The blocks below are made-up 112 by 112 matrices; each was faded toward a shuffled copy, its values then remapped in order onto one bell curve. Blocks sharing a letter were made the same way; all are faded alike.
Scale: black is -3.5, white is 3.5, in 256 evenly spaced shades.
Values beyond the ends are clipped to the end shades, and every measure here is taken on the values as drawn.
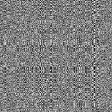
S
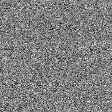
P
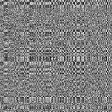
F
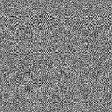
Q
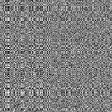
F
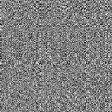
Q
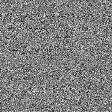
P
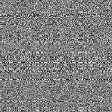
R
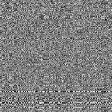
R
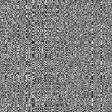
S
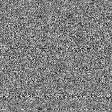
P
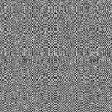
F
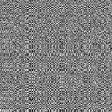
F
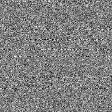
P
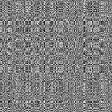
F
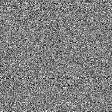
P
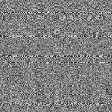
R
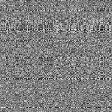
R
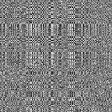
F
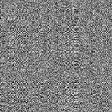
Q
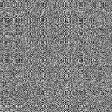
Q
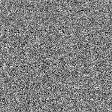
P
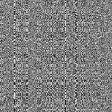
S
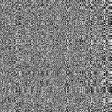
S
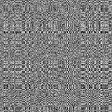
F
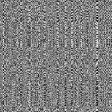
S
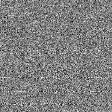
P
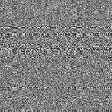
R
